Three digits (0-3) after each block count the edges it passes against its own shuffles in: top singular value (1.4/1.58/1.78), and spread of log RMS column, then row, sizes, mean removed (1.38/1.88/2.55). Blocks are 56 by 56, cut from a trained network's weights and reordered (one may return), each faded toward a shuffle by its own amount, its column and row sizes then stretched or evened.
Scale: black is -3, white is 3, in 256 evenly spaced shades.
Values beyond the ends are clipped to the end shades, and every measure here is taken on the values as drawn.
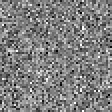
0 1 0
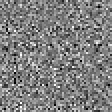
1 1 1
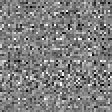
0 2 3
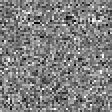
0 0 1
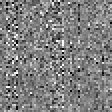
0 3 1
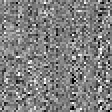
2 3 0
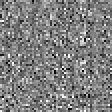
1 2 2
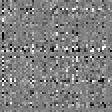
1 3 3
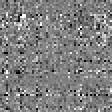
0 3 3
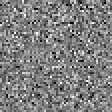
0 1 2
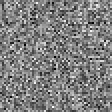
1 0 0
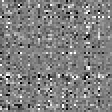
0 3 3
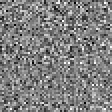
1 0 2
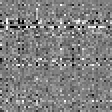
1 2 3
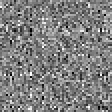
2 2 1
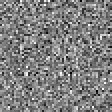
0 0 1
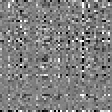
3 3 3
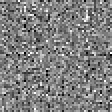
0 2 1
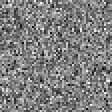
1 0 0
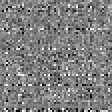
1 2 3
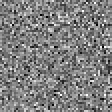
1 0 1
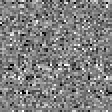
2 1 3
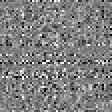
2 2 3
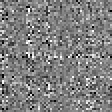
1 3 2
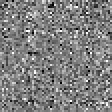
0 2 2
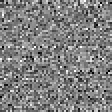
1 0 2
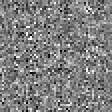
0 2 1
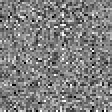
1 1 2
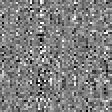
1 3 2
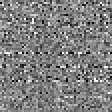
0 0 3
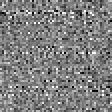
0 0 3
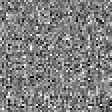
2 2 2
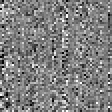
1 3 0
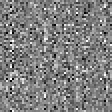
2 3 1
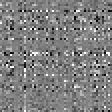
3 3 3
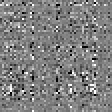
1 3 3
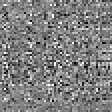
2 2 3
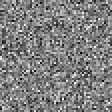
1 0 0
